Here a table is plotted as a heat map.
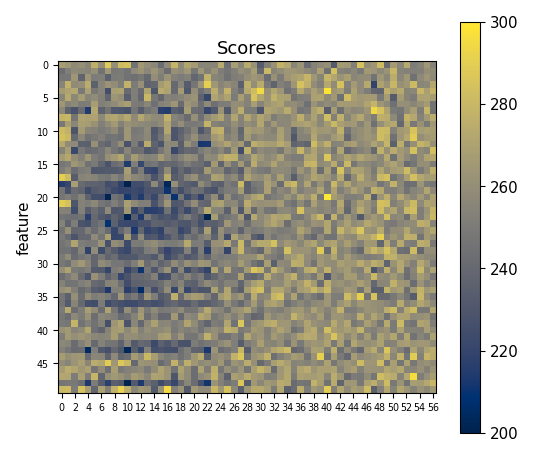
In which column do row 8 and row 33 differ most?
10
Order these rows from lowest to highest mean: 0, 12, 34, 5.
34, 12, 5, 0
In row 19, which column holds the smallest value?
16
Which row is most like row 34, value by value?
31
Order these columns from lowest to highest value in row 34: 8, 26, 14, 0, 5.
14, 5, 26, 8, 0
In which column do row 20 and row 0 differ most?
7
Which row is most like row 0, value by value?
45
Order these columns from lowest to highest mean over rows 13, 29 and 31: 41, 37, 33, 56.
33, 41, 37, 56
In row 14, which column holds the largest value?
40
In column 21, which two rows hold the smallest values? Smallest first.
12, 20
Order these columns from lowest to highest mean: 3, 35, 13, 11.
11, 13, 3, 35
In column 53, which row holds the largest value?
47
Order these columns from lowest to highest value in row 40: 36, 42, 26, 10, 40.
36, 10, 42, 26, 40
